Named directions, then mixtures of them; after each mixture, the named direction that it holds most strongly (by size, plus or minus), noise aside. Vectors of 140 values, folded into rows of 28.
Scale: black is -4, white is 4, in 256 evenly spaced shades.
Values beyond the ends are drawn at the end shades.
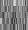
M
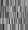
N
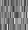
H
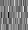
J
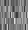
H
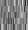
H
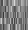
N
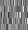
J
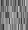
N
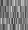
N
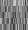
M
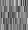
J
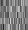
N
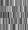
N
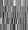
M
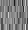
J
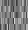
H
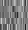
H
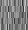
H
